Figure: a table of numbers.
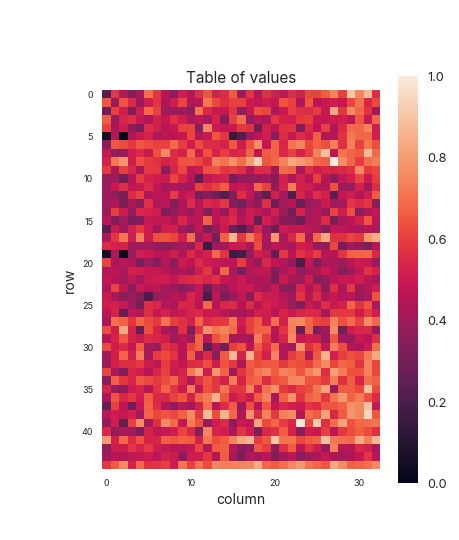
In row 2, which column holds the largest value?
27
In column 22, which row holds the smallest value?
12
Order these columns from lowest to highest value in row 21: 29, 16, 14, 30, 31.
16, 29, 30, 31, 14
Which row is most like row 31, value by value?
17
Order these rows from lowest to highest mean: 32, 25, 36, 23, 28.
23, 25, 28, 32, 36
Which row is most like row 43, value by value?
21
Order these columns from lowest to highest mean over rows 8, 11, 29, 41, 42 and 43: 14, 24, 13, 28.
28, 24, 13, 14
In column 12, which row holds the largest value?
38
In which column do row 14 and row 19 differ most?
2
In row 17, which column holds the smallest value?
13
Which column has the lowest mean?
0
